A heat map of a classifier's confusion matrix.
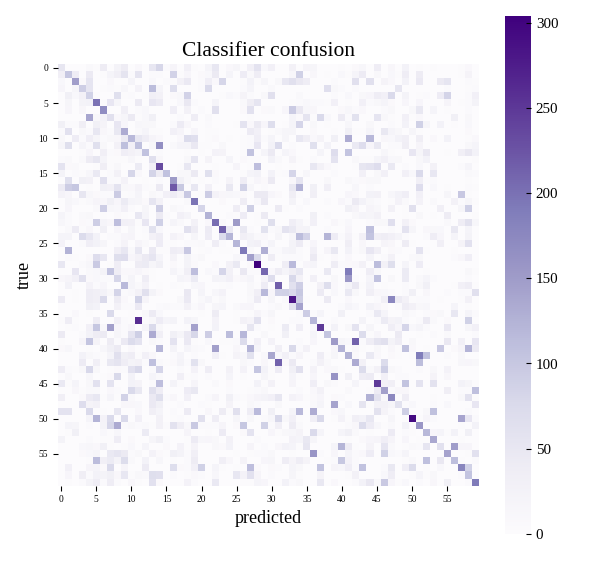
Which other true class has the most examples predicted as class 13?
38
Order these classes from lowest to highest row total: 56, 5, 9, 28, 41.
9, 5, 56, 41, 28
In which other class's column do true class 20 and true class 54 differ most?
56
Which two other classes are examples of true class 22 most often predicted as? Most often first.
25, 8
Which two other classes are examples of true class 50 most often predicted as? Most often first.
57, 5
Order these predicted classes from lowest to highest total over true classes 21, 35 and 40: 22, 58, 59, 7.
59, 7, 58, 22
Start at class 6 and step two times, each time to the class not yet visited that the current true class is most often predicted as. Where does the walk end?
47
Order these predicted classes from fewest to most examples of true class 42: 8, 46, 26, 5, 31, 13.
26, 5, 8, 46, 13, 31
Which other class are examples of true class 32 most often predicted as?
29
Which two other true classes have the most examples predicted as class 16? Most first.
17, 1
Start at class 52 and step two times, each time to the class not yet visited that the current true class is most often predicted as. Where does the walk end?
11
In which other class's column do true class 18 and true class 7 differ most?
4
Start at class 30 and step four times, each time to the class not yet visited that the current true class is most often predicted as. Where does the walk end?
34
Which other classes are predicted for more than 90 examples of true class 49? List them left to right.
28, 34, 36, 53
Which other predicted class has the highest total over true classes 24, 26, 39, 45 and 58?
42
